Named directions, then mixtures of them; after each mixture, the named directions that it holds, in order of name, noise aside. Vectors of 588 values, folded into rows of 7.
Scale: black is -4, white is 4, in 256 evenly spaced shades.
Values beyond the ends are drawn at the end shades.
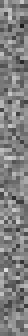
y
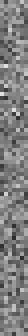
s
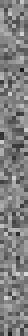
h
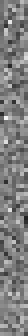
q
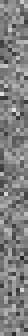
s.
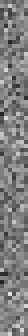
h, q, y.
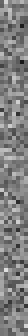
y.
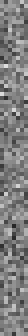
s.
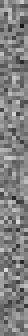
y.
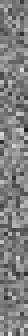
h.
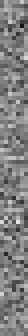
q, y.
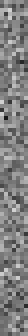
q, y.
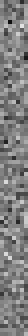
q, y.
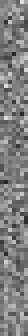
h, q, s.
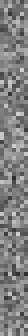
h.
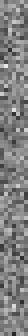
s.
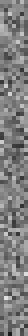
h.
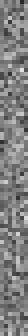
h, q.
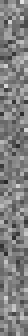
h, q, s.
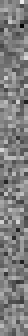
q, s, y.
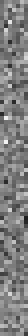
q.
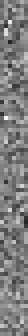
q.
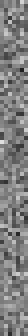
h, q.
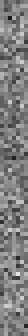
h, y.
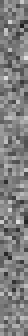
q, y.
